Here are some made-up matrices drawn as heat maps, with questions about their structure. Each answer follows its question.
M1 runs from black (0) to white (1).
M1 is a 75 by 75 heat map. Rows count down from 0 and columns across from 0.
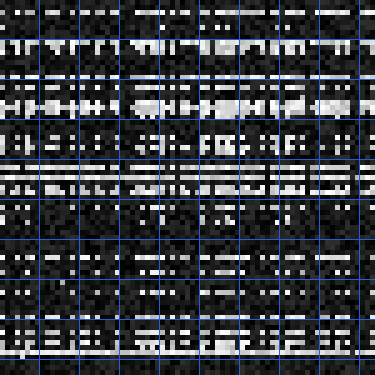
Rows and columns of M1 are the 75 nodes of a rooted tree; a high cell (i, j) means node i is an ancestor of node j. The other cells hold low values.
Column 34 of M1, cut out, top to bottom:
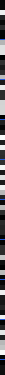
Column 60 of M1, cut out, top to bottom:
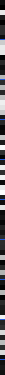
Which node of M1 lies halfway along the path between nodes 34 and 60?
54
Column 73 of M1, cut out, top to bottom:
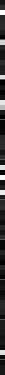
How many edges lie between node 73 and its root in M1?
9
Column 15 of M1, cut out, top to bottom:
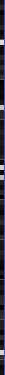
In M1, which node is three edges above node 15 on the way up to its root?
21
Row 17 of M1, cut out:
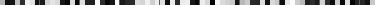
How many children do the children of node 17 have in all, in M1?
3
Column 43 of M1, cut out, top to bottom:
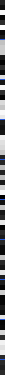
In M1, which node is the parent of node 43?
5
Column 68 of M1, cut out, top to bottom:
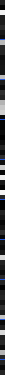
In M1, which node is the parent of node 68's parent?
66
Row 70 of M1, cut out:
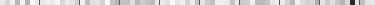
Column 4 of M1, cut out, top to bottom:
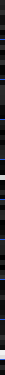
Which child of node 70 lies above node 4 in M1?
35
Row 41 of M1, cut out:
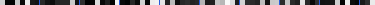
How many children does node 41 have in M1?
4
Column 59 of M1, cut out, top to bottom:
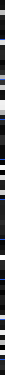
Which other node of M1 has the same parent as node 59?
29
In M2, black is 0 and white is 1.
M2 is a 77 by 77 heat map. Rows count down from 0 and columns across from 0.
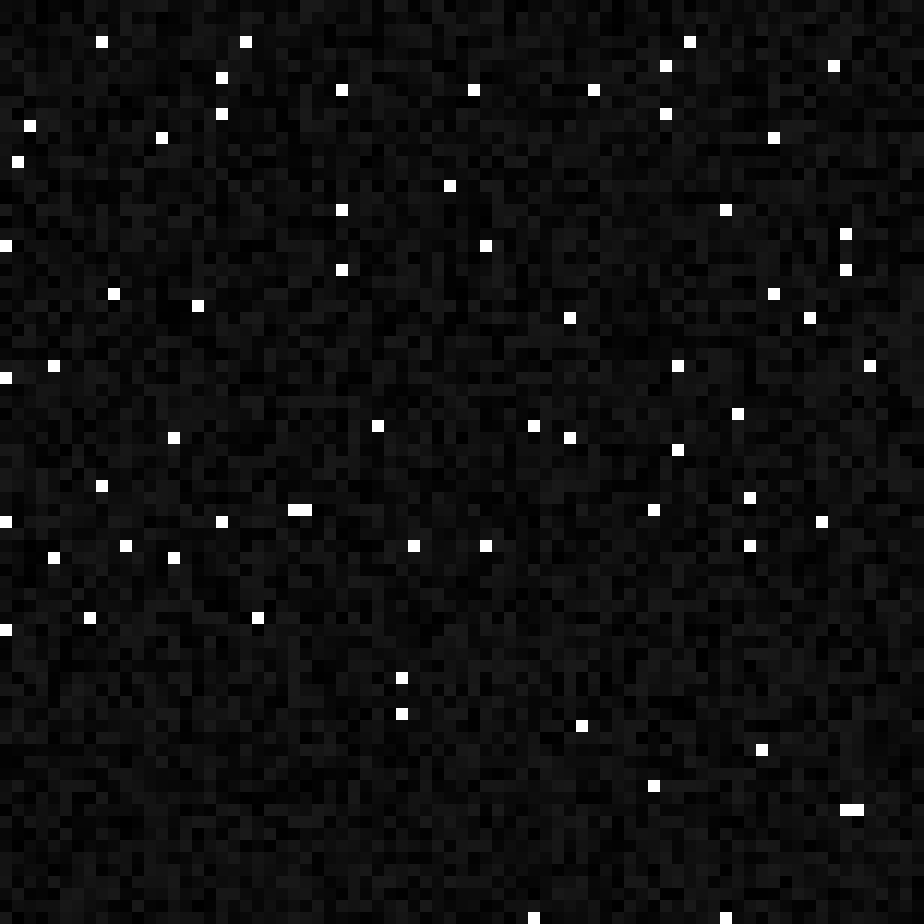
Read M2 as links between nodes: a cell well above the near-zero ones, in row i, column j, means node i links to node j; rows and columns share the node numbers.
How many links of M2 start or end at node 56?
3
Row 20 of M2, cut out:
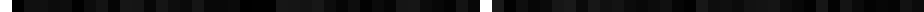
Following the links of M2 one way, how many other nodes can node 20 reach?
3
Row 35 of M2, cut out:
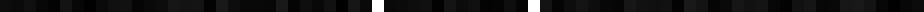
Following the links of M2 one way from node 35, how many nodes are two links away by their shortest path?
1
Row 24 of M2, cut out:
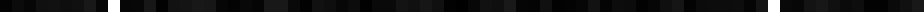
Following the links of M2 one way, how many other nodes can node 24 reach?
4
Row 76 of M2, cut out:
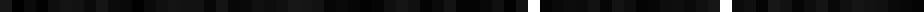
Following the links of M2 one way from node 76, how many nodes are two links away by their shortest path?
1
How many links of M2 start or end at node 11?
2
